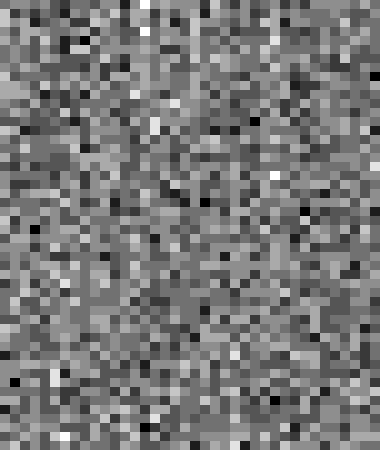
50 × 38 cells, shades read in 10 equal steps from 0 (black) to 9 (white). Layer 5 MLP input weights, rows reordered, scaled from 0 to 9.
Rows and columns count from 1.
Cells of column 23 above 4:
17
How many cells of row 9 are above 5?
7
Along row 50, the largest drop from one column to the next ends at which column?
25
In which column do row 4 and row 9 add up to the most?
15
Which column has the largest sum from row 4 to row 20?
28
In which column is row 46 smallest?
1
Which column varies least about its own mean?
34
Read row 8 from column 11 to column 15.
2 3 1 6 6
